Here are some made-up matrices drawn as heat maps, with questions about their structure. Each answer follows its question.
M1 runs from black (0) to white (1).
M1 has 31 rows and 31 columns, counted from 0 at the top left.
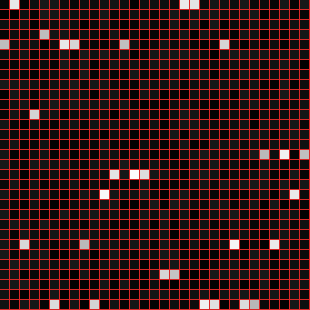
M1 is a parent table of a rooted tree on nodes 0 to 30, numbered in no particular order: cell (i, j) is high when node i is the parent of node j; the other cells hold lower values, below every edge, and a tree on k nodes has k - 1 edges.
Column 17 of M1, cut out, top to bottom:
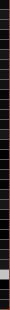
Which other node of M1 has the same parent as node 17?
16
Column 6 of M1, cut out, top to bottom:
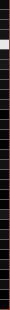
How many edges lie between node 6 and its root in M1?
8
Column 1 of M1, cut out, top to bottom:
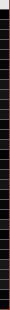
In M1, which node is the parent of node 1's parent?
4
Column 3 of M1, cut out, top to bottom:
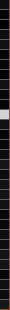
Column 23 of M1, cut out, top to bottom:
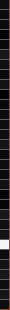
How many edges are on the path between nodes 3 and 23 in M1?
5
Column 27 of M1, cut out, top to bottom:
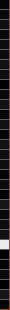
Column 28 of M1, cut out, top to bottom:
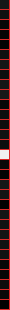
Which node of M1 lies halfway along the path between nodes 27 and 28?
30
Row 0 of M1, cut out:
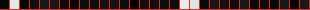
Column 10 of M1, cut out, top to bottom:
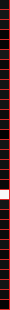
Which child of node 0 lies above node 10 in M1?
19
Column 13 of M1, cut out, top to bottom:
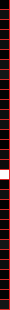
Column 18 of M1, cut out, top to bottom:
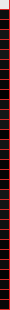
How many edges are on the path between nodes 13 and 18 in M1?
6
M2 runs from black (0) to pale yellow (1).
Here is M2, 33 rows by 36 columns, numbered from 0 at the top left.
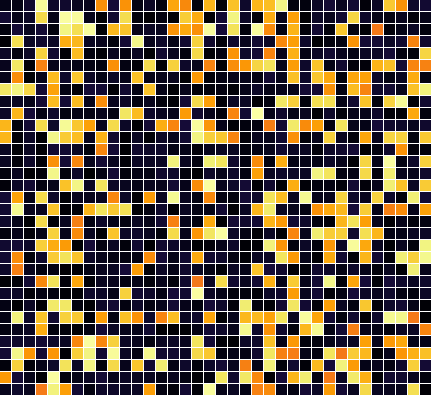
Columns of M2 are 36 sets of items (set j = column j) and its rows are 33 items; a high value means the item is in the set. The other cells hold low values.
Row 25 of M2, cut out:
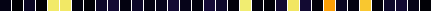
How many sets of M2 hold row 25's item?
6
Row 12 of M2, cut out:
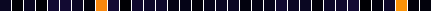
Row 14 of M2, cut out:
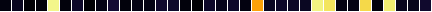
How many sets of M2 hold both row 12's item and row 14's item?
0
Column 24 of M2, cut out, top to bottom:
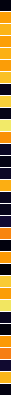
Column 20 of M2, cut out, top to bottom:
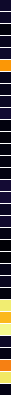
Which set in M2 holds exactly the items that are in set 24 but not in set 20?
16
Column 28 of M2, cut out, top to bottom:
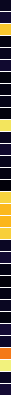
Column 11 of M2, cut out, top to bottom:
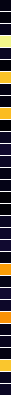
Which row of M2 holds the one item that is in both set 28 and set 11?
30
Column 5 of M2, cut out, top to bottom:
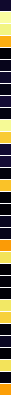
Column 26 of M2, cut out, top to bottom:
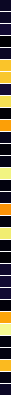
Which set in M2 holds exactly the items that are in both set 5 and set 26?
13
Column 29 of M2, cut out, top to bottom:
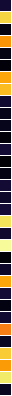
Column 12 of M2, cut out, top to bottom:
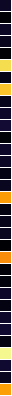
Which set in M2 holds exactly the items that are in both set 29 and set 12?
2
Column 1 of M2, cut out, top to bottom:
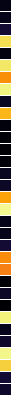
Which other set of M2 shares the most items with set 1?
34
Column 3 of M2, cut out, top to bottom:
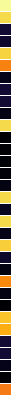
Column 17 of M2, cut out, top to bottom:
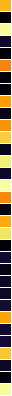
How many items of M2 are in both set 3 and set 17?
7
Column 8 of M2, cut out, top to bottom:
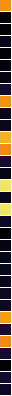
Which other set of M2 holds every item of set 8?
33
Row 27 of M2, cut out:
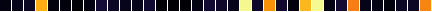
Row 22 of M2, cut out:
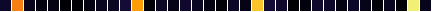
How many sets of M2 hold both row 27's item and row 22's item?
0
